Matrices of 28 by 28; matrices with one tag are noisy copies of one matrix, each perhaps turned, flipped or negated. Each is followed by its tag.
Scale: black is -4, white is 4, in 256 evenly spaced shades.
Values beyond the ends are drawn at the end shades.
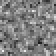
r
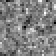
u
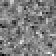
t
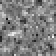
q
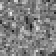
u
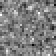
r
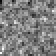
t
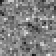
u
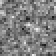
u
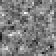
q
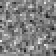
r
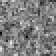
u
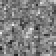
u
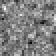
q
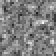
q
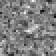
u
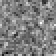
t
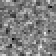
r
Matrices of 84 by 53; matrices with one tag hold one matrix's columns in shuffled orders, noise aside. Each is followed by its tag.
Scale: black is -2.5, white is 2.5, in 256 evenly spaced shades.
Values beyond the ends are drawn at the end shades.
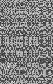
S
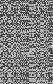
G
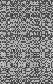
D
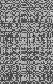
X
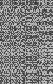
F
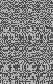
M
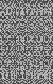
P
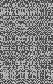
P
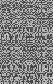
M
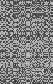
D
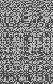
X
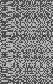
D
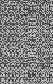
G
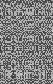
P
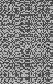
G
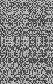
S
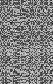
F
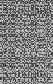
G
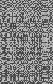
X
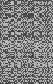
D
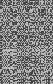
F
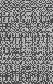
X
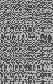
M
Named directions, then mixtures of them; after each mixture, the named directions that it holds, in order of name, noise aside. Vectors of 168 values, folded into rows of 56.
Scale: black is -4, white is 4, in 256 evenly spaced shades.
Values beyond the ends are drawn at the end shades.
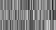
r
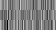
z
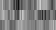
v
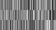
r.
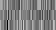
v, z.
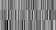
r, z.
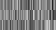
r.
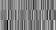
r, z.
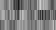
v.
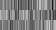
r, v.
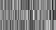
r.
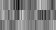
v.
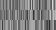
r.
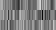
v, z.
